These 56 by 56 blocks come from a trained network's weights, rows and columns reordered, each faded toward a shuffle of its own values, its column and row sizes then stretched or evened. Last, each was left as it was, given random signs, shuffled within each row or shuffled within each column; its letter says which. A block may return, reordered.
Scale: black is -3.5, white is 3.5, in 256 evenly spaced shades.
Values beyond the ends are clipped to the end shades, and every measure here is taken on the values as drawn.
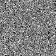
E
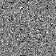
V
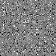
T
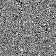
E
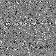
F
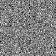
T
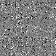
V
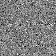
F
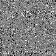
V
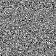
F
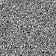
F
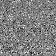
F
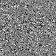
F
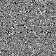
F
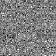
T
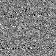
F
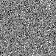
E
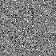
V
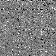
V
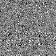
V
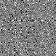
T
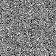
E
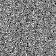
E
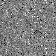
E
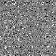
T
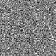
T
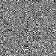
T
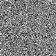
V
